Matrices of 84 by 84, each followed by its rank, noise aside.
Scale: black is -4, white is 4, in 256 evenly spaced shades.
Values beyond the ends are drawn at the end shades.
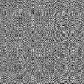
six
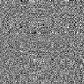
eight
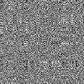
eight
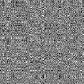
eight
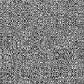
eight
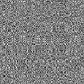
six
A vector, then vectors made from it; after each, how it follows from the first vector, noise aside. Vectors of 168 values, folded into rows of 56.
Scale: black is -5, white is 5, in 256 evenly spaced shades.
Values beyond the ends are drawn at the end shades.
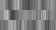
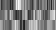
wrapped around, negated, scaled up.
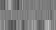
negated, partly zeroed.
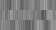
reversed, shrunk.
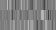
reversed, negated, partly zeroed.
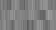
reversed, shrunk.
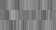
negated, shrunk.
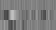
negated, partly zeroed.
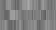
negated, shrunk.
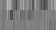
reversed, negated, partly zeroed.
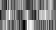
wrapped around, negated, scaled up.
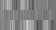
reversed, negated, partly zeroed.
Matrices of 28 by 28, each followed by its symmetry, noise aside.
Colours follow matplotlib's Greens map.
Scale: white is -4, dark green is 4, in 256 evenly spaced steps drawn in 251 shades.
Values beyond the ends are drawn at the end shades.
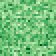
mirrored left to right.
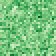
no symmetry.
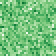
same after a half turn.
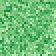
symmetric.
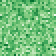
mirrored left to right.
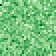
no symmetry.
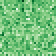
mirrored left to right.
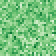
symmetric.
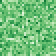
no symmetry.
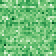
mirrored left to right.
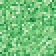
symmetric.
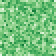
same after a half turn.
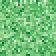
mirrored left to right.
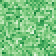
symmetric.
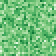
same after a half turn.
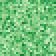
no symmetry.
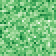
no symmetry.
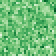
symmetric across the other diagonal.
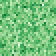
same after a half turn.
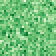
symmetric across the other diagonal.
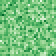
symmetric.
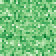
mirrored left to right.
